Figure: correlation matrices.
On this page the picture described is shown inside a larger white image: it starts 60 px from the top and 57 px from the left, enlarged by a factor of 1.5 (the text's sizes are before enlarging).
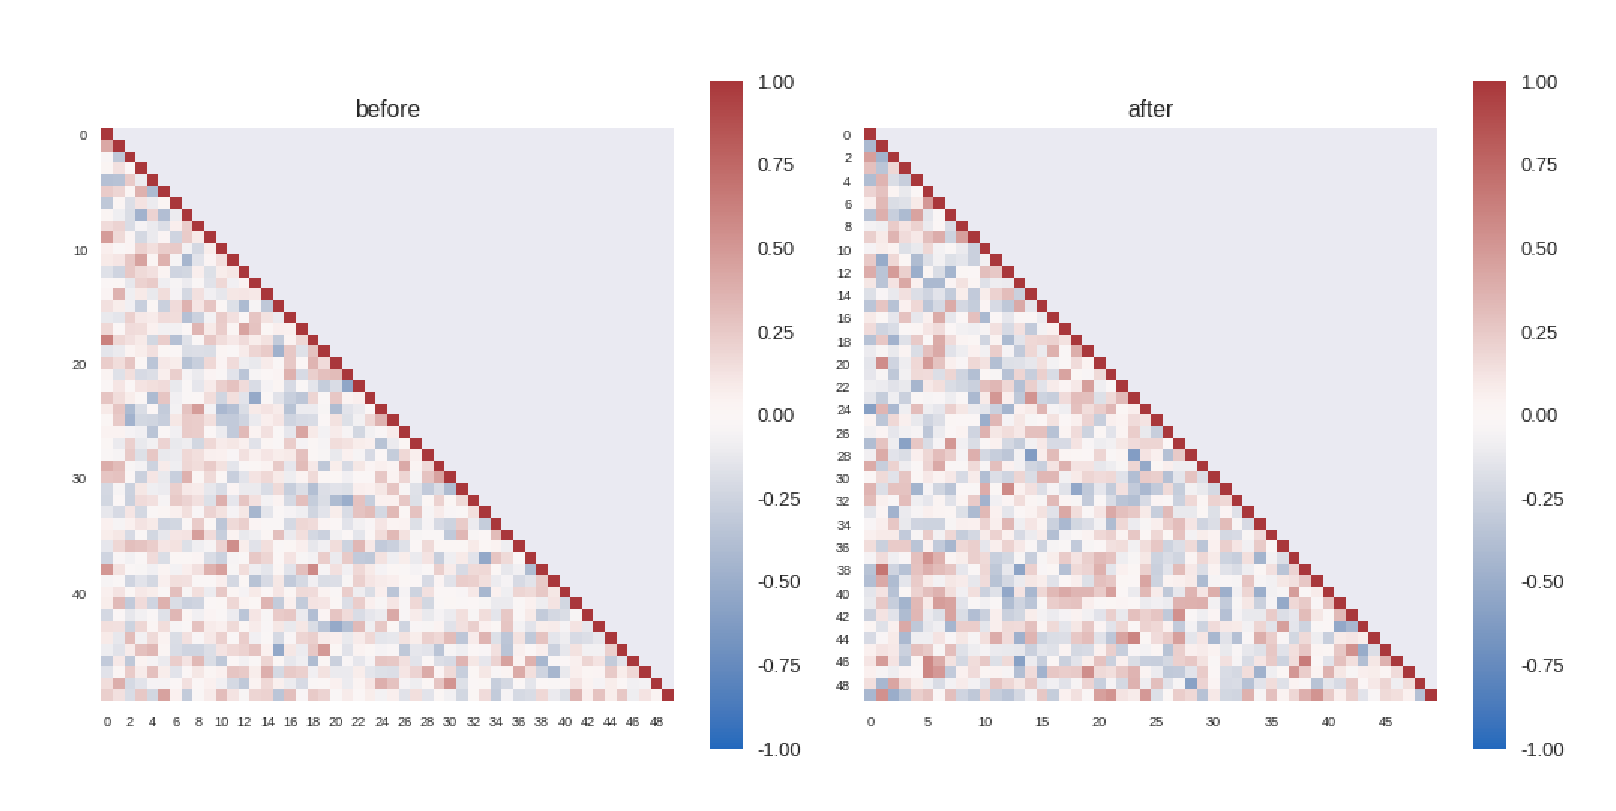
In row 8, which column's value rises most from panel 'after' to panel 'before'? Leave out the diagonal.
35
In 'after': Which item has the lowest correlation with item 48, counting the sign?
28
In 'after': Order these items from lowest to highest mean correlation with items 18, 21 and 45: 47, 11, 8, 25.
8, 11, 25, 47
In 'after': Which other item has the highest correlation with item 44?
23
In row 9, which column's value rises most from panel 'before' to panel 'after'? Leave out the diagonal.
6
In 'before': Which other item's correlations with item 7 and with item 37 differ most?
33
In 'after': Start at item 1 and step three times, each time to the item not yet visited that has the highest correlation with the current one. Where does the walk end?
5
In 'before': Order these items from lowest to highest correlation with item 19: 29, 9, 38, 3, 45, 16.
29, 9, 38, 3, 16, 45
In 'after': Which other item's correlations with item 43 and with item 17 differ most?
41
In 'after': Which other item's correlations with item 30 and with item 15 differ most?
26
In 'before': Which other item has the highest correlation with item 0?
18
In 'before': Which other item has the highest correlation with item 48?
30
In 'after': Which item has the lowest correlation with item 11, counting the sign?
1
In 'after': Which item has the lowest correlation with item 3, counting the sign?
27
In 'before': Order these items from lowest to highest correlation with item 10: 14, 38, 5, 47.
14, 47, 5, 38
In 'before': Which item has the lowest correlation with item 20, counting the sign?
43
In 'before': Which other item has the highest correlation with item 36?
11
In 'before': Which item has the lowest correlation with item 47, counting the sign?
39
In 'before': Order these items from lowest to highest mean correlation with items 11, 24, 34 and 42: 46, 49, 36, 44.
44, 49, 36, 46
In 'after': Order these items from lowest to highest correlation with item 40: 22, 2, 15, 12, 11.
12, 2, 11, 22, 15
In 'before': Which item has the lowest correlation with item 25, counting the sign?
2
